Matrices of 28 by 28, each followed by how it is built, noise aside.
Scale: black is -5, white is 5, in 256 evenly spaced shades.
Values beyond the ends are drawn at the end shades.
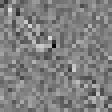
banded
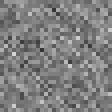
Toeplitz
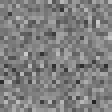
uneven rows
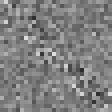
banded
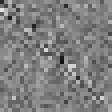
banded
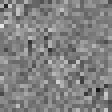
block diagonal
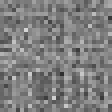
blocks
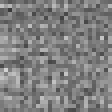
blocks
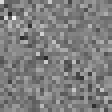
banded
